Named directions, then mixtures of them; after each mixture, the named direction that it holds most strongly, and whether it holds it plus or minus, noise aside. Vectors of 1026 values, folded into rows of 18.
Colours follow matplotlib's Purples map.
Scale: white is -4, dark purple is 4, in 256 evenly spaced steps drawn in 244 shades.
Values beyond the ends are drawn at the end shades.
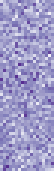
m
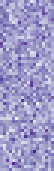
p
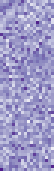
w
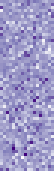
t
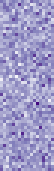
m, minus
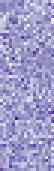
w, plus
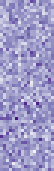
p, minus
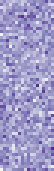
w, minus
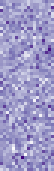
t, minus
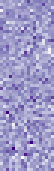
t, plus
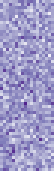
m, plus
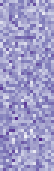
p, minus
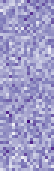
w, minus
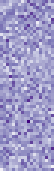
w, minus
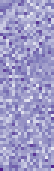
w, plus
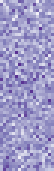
m, plus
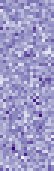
t, plus
